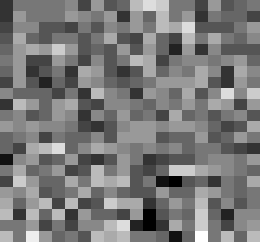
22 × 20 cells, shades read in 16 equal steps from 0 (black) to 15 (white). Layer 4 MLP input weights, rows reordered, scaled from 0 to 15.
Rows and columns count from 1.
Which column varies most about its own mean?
12
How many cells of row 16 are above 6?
13
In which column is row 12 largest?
20
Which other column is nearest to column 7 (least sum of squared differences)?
19
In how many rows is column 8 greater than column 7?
12
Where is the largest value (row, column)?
22, 16
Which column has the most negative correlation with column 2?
1
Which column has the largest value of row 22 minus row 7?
3
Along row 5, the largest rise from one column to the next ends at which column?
15
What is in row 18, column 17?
9
